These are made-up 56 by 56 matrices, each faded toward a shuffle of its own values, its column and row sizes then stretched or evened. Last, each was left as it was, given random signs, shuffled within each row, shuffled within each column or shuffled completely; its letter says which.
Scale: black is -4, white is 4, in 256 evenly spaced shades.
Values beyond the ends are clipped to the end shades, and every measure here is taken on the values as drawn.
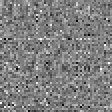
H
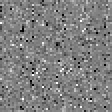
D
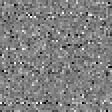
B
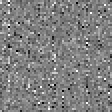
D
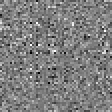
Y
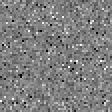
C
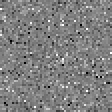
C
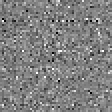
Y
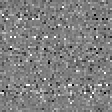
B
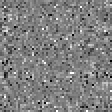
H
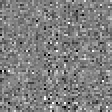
H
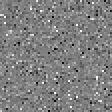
C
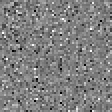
D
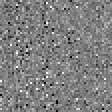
D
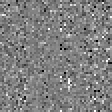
D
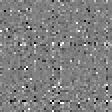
H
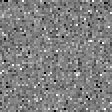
C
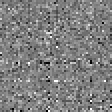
Y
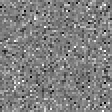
D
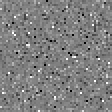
C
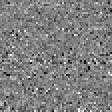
B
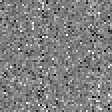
D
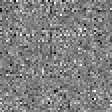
Y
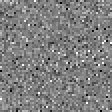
C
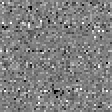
B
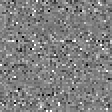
B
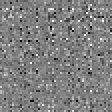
H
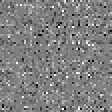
H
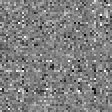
Y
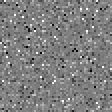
C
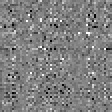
H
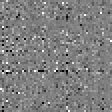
Y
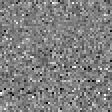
B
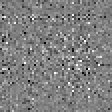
H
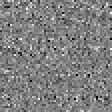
B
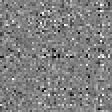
Y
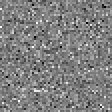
C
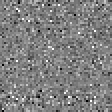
B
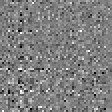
H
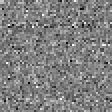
B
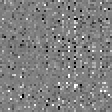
H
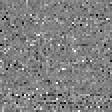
B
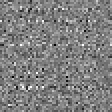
H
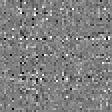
H
